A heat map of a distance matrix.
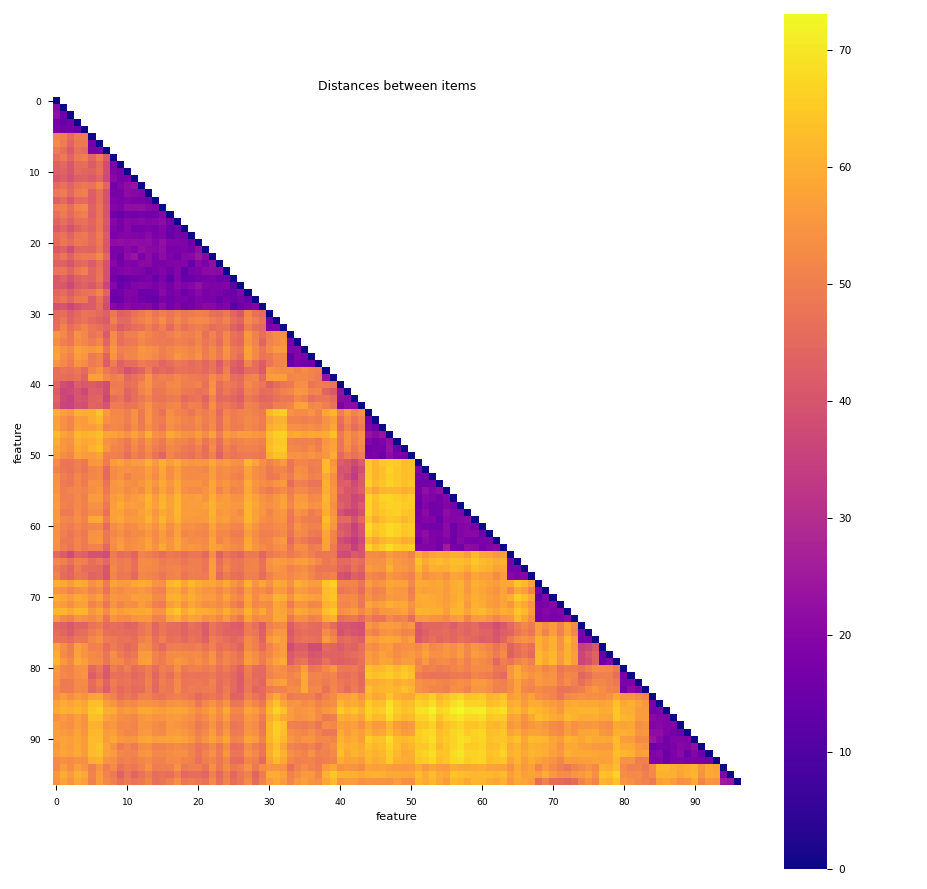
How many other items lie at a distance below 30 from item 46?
6
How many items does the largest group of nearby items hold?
22
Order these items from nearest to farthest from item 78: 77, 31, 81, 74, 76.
77, 74, 76, 81, 31
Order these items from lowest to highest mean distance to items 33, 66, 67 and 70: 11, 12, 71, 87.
71, 11, 12, 87
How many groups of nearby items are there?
16
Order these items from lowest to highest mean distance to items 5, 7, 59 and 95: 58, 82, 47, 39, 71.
58, 82, 71, 39, 47
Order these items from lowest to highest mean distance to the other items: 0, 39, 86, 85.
0, 39, 85, 86
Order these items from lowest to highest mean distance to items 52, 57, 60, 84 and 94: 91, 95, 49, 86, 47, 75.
75, 95, 91, 86, 49, 47
